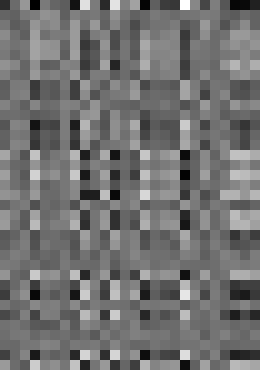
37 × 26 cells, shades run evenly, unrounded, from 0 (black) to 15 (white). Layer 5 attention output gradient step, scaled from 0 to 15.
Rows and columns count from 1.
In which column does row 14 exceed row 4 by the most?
19
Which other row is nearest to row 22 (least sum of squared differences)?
23
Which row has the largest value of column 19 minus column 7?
1
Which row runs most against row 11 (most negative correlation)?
10
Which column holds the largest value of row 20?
15
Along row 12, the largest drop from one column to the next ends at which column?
11
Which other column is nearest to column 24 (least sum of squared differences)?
26
